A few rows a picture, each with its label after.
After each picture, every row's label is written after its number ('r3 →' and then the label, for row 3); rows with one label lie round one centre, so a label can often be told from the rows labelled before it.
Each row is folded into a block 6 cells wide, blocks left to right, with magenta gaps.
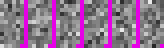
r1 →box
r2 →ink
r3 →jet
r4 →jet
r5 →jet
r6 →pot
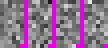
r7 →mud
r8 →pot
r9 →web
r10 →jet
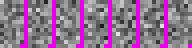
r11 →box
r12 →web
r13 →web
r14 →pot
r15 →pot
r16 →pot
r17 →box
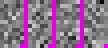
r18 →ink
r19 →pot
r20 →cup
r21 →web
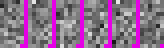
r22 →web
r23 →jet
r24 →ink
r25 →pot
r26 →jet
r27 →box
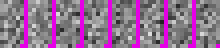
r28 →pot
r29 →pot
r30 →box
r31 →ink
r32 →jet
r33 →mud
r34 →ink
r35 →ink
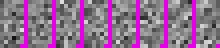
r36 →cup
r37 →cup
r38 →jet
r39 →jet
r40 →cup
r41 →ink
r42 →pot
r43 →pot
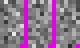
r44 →jet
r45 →ink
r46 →pot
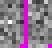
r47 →mud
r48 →box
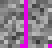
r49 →cup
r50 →ink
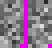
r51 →mud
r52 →web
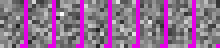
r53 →pot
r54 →jet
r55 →cup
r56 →pot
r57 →jet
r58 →mud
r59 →box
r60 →pot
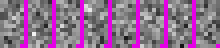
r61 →ink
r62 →pot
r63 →pot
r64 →pot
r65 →cup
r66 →box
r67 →pot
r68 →mud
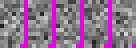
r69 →ink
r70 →ink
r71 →web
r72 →ink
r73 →jet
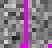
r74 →cup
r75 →pot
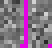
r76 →web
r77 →pot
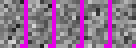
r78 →pot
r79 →pot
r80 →pot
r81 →ink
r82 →cup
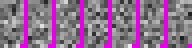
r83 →ink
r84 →web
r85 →pot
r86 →cup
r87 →web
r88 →ink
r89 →cup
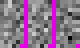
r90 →pot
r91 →pot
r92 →cup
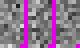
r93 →box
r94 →pot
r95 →box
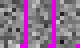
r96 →web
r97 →pot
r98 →jet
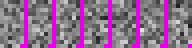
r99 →web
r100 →jet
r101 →pot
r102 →cup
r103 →pot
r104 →web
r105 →mud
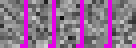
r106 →web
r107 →web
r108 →cup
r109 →jet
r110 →mud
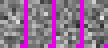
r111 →ink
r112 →pot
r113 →mud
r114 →pot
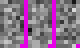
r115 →mud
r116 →mud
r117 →web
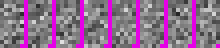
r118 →cup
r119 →ink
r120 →mud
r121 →box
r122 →jet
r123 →pot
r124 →web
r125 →mud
